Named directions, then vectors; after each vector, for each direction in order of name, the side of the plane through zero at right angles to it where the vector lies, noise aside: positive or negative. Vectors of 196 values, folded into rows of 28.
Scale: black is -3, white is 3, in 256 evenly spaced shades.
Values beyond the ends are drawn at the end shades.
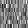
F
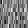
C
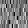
negative, negative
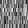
positive, negative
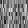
positive, negative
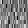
negative, negative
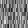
negative, positive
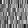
positive, positive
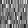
positive, positive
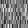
positive, negative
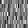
positive, positive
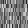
positive, negative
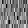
negative, negative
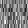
negative, positive
